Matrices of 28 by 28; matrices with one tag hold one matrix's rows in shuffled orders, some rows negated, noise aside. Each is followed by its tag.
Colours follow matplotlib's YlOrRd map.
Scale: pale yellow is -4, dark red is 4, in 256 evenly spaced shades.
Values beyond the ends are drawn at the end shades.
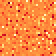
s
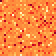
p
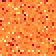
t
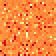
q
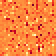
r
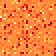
q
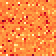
t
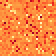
r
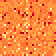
q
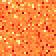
t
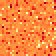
s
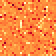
p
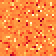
r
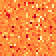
r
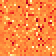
r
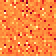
q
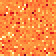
t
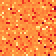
s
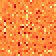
q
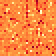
r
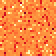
p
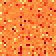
p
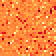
s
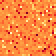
s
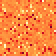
q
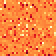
q
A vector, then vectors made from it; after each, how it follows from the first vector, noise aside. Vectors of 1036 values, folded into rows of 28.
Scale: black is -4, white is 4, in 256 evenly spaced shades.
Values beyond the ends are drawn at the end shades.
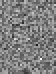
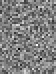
negated.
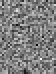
copied.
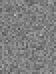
reversed, shrunk.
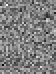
wrapped around.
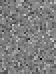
negated, partly zeroed.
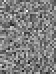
wrapped around.
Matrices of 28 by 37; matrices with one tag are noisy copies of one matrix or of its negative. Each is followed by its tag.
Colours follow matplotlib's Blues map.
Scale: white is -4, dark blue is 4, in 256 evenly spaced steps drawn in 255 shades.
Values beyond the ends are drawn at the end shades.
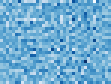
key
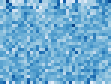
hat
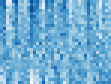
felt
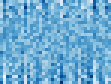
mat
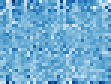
hat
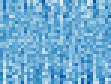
mat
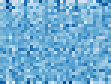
hat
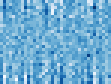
mat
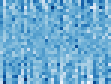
mat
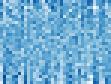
mat
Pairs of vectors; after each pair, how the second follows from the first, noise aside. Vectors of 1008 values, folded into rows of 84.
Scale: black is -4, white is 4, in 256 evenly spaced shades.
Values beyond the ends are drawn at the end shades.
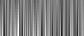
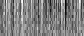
reversed, negated.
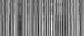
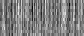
reversed, negated.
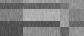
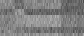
reversed, shrunk.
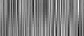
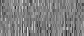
reversed, partly zeroed.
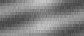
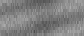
negated, shrunk.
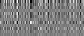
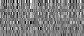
negated.
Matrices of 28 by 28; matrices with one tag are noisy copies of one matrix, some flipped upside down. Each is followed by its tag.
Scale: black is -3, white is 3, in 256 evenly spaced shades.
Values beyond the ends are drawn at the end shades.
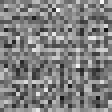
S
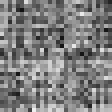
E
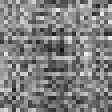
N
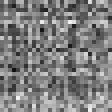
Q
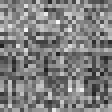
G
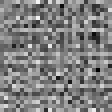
S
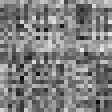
E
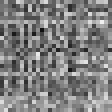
Q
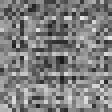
N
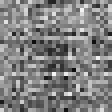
N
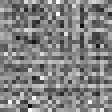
S
